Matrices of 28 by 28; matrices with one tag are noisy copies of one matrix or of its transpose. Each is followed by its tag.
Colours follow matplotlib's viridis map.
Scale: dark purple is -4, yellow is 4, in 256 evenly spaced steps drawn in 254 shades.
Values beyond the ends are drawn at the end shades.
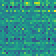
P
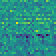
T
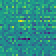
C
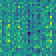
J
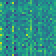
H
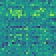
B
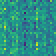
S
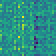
T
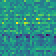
T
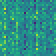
S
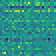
P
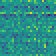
H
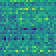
J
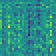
J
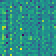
P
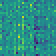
T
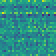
H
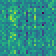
B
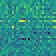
C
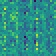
S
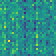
S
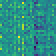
T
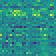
B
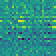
C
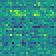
B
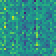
S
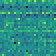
H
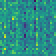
S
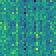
S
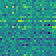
C
